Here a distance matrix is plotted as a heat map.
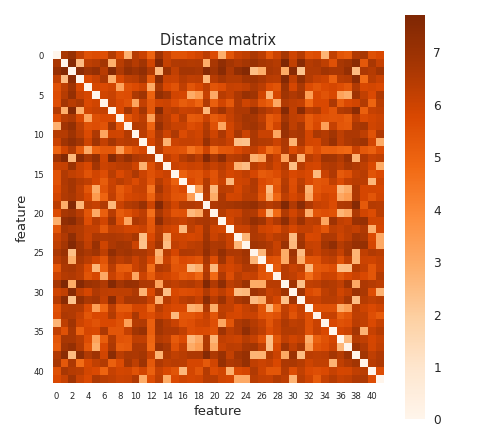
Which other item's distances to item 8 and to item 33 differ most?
15
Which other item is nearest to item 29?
31
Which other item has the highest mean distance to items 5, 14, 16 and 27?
2
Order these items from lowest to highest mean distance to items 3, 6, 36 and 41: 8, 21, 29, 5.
5, 8, 21, 29
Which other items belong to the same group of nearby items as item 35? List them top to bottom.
39
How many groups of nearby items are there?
10
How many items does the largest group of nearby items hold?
8
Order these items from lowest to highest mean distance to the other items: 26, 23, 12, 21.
12, 26, 23, 21
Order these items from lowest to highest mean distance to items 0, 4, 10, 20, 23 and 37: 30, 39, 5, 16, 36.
36, 5, 30, 16, 39
